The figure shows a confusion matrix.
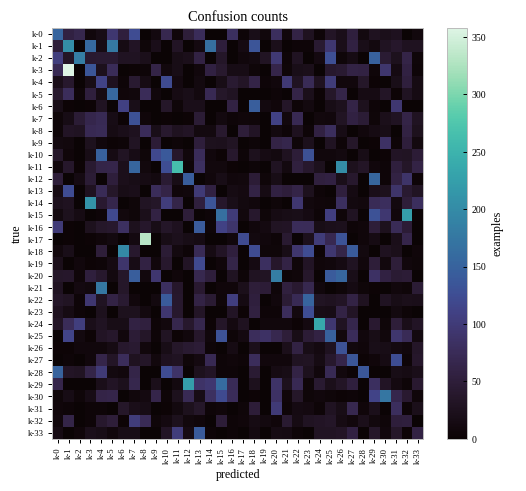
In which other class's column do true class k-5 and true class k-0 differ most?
k-7
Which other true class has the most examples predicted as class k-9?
k-10
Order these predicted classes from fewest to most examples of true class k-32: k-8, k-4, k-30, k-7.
k-30, k-4, k-8, k-7
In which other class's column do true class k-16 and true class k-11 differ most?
k-26
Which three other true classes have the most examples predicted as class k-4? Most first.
k-21, k-10, k-28
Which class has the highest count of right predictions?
k-11
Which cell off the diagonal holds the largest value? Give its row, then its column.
k-3, k-1
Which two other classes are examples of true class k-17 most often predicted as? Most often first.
k-8, k-26
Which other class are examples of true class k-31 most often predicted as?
k-20
